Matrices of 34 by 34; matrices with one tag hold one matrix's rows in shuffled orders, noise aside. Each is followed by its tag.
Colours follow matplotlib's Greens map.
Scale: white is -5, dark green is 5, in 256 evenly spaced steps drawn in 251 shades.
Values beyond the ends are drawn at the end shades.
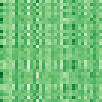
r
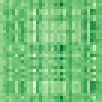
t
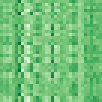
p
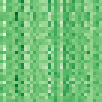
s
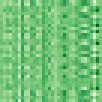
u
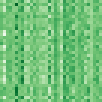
s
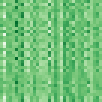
s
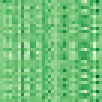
u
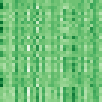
r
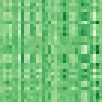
u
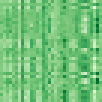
u
